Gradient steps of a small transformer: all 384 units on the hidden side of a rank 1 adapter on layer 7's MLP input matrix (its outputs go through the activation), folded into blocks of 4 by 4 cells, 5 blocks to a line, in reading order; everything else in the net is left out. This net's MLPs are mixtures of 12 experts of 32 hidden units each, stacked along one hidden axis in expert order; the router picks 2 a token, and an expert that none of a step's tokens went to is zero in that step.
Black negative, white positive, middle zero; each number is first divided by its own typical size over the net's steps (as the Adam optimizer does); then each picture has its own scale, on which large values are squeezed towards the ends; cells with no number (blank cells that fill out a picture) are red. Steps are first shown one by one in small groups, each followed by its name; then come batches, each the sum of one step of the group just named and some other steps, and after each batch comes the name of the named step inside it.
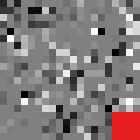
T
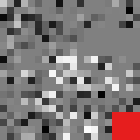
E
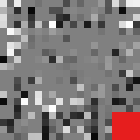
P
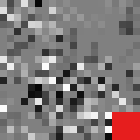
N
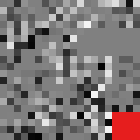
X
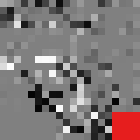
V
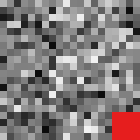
E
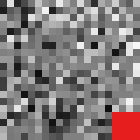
T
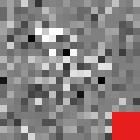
N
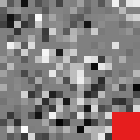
V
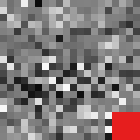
N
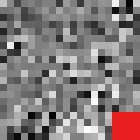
E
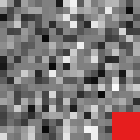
E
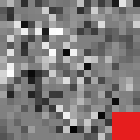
V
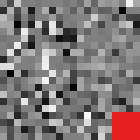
P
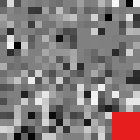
T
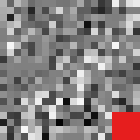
P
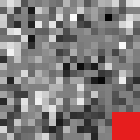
P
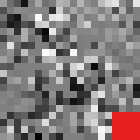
X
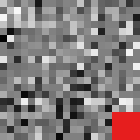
T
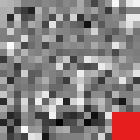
P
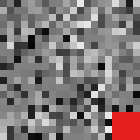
X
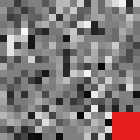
X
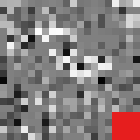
P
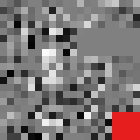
X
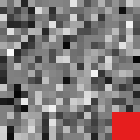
P
